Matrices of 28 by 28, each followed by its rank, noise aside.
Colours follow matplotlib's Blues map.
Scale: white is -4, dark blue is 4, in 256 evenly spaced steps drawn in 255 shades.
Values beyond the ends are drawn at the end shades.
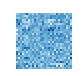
four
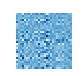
three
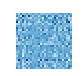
four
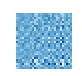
two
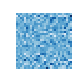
four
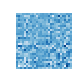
four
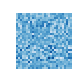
four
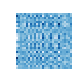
two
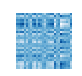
one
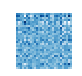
three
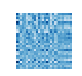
two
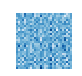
four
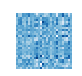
three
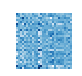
three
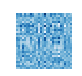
three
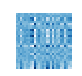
one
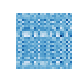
two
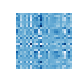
two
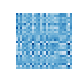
two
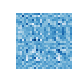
four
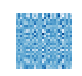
two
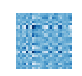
one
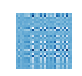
one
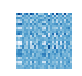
two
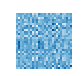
four
